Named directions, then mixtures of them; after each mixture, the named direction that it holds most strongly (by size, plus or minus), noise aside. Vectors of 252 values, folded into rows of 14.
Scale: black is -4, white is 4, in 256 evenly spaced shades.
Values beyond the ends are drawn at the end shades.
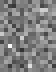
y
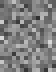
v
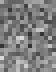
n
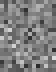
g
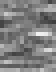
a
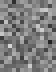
y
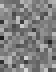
v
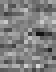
a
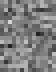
y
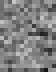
a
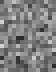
n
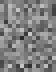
g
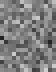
v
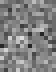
n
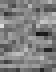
a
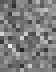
y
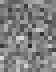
n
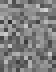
y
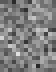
g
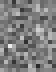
y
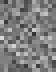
g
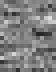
a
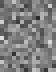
v
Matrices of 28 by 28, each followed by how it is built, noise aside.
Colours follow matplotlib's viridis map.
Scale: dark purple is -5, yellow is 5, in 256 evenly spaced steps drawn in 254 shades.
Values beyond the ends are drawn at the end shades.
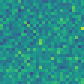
Hankel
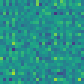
low rank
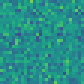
repeating columns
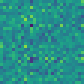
low rank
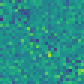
block diagonal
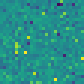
sparse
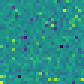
sparse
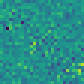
block diagonal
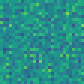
repeating columns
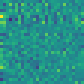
low rank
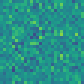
low rank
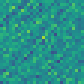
Hankel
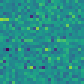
uneven rows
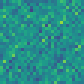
Hankel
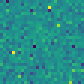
sparse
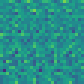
repeating columns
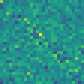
banded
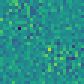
block diagonal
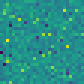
sparse
